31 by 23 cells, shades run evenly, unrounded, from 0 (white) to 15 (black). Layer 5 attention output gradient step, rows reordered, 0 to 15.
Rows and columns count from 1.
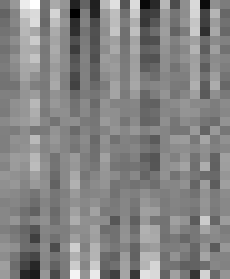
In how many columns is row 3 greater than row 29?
11
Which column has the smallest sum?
4
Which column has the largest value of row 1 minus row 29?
15
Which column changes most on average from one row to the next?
21
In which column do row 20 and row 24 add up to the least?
8
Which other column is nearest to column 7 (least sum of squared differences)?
2
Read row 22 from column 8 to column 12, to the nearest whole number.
6 7 7 7 8
